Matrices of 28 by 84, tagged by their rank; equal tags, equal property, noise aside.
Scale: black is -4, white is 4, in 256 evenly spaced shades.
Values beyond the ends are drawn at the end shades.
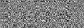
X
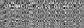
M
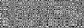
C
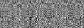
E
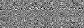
X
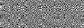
C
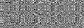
C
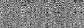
E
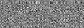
E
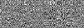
E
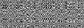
C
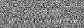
E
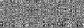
X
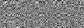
C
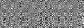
C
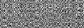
C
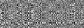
M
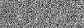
X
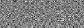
E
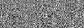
E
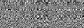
M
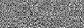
X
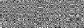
X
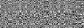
C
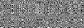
E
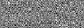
C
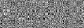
C
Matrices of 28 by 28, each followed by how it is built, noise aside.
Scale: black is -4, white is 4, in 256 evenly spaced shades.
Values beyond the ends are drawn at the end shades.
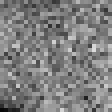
smooth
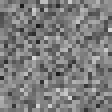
Hankel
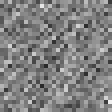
Hankel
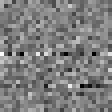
uneven rows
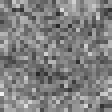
smooth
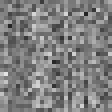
blocks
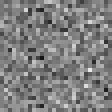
repeating rows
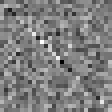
diagonal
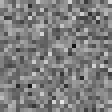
noise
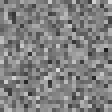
noise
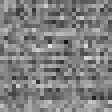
blocks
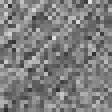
Hankel
